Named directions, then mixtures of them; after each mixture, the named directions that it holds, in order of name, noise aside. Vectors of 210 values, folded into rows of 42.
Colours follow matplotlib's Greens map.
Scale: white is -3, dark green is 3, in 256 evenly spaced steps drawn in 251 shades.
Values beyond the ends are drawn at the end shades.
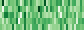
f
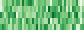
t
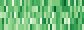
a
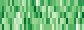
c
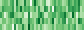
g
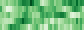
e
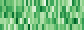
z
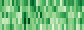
c, e, f.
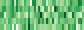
c, g.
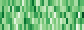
c.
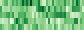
e, t, z.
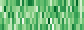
a, t.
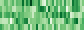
e, t, z.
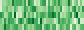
a, t, z.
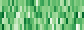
c, t.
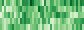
a, e, f.
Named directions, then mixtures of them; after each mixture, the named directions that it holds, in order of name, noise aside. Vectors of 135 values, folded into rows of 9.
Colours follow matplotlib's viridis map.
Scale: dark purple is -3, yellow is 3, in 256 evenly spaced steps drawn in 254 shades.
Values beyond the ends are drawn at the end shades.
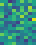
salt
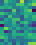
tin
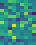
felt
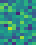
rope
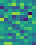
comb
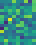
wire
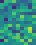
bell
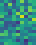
salt.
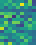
comb, salt, wire.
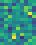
comb, rope, tin.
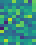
wire.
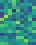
comb, salt, tin.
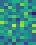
felt, rope.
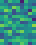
comb, salt, tin.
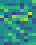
comb.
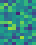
rope.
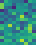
bell, felt, wire.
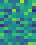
salt, tin.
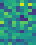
comb, felt, tin.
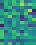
comb, felt, tin.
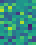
rope.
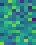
salt.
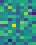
felt, rope, tin.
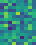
rope.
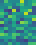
felt, salt, tin.
